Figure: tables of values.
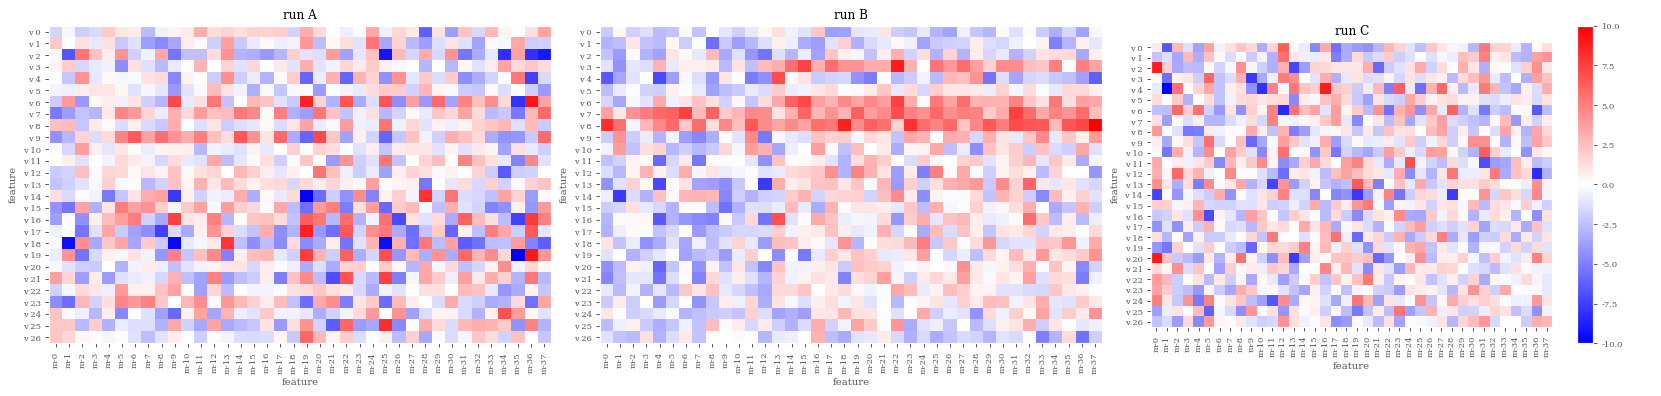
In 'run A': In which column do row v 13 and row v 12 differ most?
m-28
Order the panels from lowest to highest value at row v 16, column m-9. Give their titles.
run B, run C, run A
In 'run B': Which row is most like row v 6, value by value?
v 3
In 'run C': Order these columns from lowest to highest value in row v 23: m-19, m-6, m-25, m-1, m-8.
m-6, m-19, m-25, m-1, m-8
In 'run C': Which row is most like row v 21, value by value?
v 5
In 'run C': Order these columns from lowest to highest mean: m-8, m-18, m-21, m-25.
m-21, m-18, m-25, m-8
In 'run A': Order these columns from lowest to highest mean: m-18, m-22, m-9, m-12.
m-18, m-9, m-22, m-12
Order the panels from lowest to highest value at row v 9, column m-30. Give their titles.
run B, run A, run C
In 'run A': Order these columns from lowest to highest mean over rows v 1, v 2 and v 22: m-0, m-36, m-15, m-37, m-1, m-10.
m-37, m-36, m-1, m-15, m-10, m-0
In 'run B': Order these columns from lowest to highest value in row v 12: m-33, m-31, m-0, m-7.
m-33, m-0, m-7, m-31
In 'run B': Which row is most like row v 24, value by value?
v 19
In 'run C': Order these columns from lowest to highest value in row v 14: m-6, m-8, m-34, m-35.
m-35, m-8, m-34, m-6
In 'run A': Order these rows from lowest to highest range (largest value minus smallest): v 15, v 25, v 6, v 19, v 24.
v 15, v 24, v 25, v 6, v 19
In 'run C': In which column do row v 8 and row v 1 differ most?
m-3
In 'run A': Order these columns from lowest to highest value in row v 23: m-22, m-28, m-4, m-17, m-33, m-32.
m-22, m-33, m-32, m-28, m-4, m-17
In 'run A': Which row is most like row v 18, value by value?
v 2
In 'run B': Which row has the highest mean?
v 8
